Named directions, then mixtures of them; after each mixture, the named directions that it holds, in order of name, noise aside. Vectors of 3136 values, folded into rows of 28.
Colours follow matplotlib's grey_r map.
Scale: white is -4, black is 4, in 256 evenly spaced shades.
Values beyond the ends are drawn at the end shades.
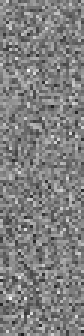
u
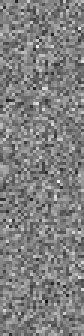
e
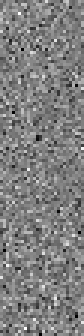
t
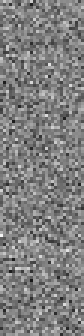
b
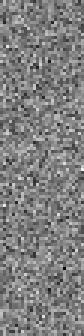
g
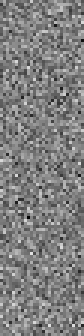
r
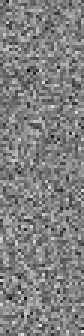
u.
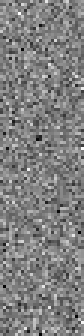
b, t.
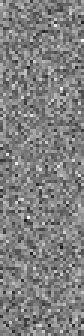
r.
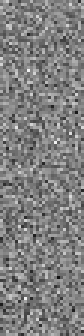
b, u.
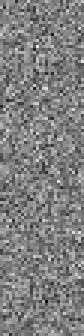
e.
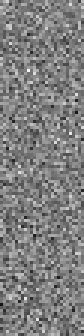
b, u.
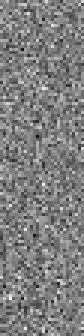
e, t, u.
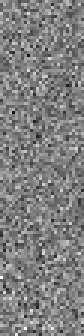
r, t, u.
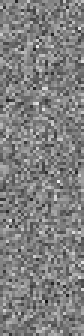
e.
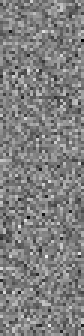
r, u.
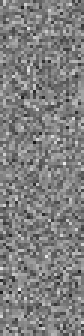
g, r, u.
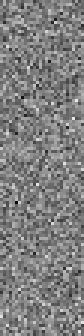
g, r.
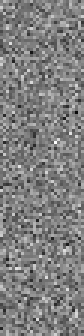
b, t, u.
